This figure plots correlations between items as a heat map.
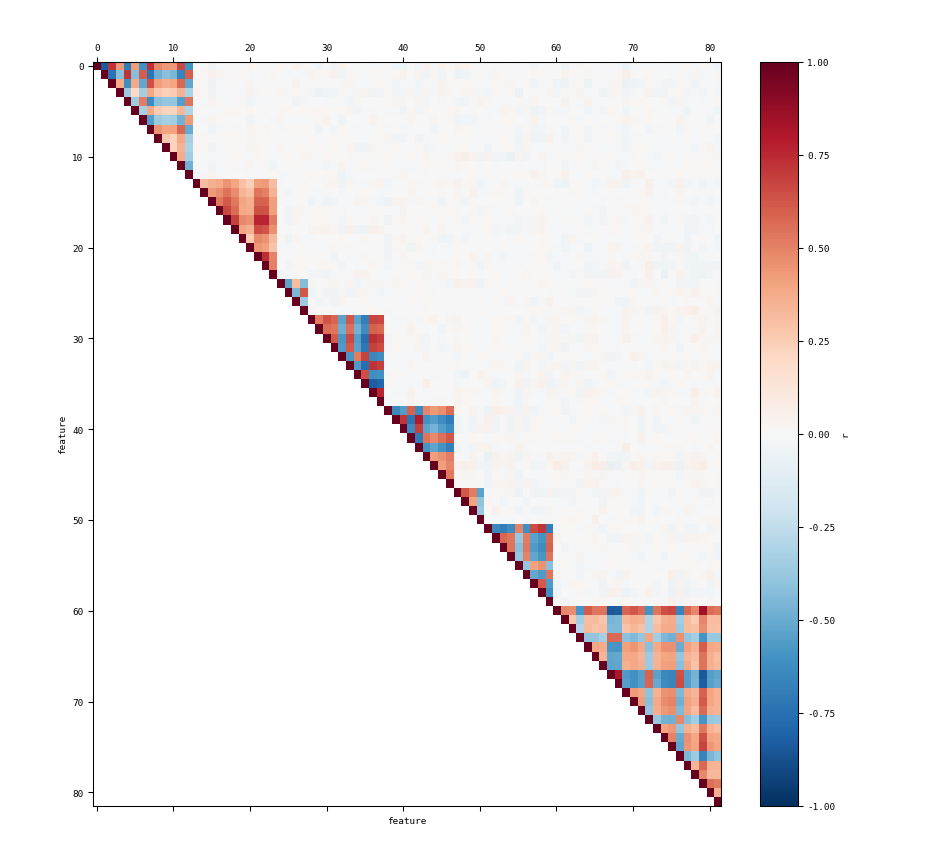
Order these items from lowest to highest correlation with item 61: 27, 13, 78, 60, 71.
13, 27, 78, 71, 60
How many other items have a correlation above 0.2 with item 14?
10
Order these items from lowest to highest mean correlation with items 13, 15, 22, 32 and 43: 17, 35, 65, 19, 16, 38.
65, 38, 35, 19, 16, 17
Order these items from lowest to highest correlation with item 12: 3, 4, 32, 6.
3, 32, 6, 4
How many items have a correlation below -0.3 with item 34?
7
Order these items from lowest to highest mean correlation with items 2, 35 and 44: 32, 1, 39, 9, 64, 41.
1, 39, 64, 9, 41, 32
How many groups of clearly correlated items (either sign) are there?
8
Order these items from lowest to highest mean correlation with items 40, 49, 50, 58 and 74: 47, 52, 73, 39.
52, 47, 73, 39
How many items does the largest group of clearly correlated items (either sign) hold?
22
